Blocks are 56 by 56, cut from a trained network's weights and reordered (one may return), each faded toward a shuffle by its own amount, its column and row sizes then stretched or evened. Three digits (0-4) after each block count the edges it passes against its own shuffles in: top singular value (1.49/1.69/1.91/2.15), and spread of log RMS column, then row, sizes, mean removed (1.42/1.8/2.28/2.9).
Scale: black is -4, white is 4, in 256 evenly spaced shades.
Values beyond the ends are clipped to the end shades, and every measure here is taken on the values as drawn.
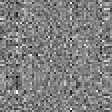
3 3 2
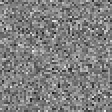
0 0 2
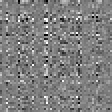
4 4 3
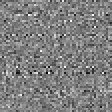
1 0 3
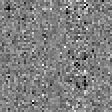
0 3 0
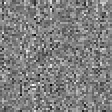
2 2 0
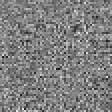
2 0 2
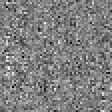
0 2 1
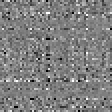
2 2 4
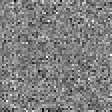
0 1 2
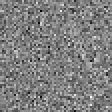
0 2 0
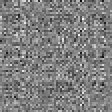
4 3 2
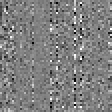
2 4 0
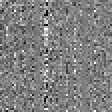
1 4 0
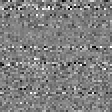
0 0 4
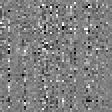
0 4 2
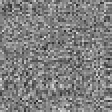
3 0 1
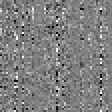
0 4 1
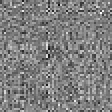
4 3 2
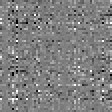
2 4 3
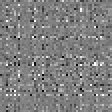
1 3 4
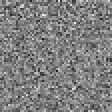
0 0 1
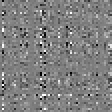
2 4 4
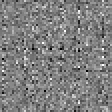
1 3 0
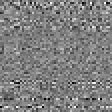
4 0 4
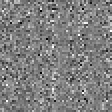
0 3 2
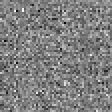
1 2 1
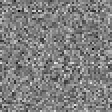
1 0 1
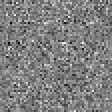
0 2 2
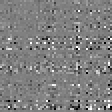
2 3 4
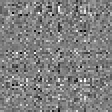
2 3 3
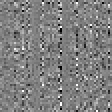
3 4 1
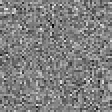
1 2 0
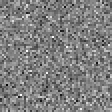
0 0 1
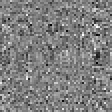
2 3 1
